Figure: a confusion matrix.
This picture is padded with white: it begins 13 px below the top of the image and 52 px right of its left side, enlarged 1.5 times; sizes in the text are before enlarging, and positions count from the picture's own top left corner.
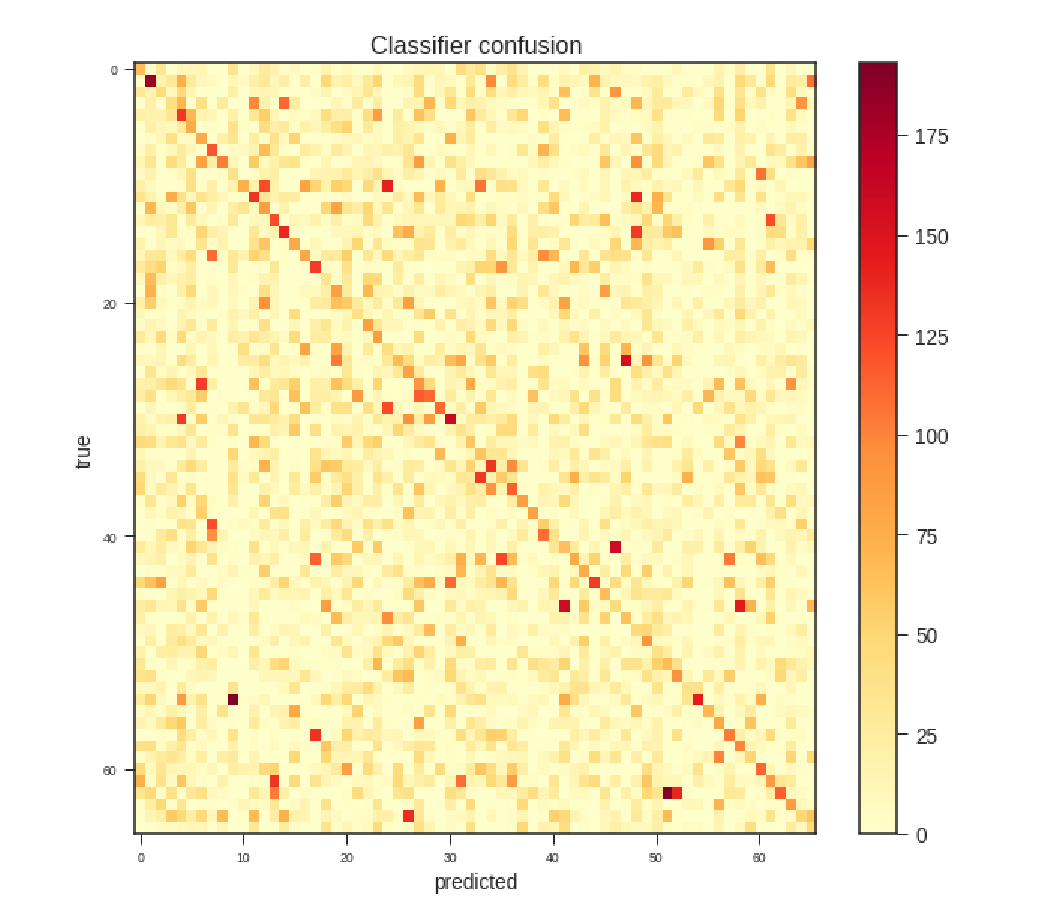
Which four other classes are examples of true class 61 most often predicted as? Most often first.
13, 31, 36, 0
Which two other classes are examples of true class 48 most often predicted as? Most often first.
28, 49
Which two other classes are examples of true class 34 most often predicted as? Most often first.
36, 12
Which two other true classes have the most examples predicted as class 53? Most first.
35, 44
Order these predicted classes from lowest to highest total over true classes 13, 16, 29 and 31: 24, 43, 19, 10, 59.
59, 10, 19, 43, 24
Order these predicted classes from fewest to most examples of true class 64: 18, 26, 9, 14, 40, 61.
9, 18, 61, 40, 14, 26
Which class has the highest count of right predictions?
1
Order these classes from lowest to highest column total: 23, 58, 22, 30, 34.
22, 30, 23, 34, 58
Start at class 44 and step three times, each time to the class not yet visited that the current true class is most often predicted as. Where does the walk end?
23
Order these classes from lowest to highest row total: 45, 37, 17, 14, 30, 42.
45, 37, 17, 14, 42, 30
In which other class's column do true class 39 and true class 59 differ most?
7
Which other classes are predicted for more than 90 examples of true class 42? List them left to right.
17, 35, 57
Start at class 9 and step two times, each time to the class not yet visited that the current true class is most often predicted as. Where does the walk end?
20
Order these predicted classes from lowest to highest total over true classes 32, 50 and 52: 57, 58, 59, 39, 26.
59, 39, 57, 26, 58
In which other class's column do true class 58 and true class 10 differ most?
24
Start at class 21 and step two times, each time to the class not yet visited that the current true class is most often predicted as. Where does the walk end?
27
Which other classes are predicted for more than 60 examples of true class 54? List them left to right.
4, 9, 41, 60
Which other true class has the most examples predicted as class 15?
55
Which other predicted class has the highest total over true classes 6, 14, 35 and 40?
48
